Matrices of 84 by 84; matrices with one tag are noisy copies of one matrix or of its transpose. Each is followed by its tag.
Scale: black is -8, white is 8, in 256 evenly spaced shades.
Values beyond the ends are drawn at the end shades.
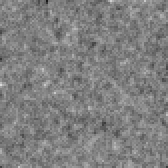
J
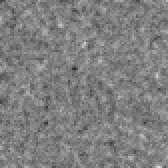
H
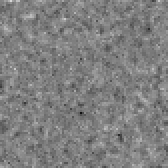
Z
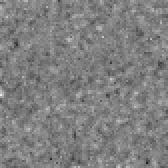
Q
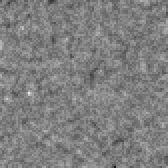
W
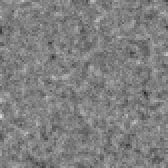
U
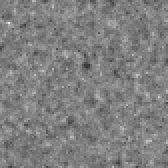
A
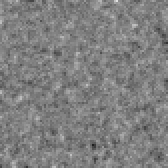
U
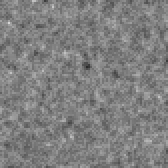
A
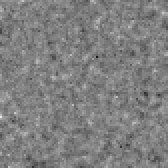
U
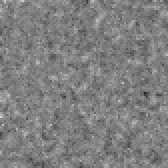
U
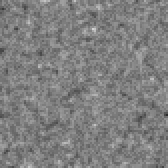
W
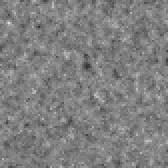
A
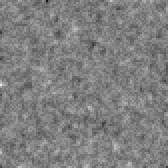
J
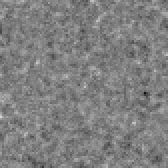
U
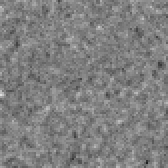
Q
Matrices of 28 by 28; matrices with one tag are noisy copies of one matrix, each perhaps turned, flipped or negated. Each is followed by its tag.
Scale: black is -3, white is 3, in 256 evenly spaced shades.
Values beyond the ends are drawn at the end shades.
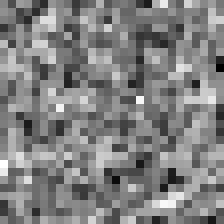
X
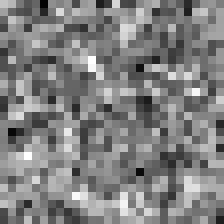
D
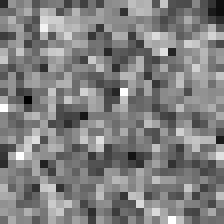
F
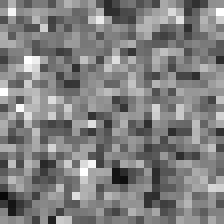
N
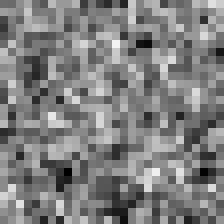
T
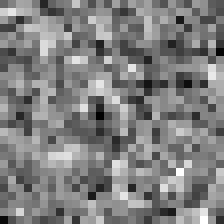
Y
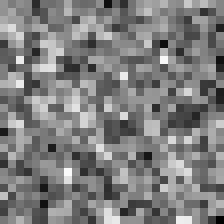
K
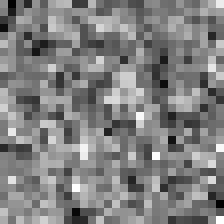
Y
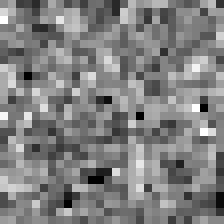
N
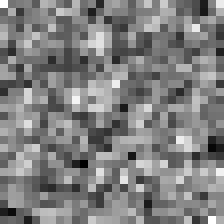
Y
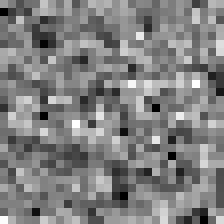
Y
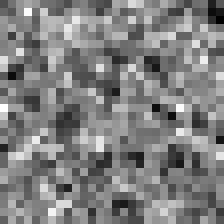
F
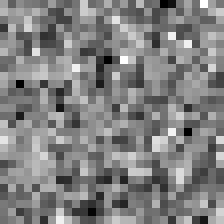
X
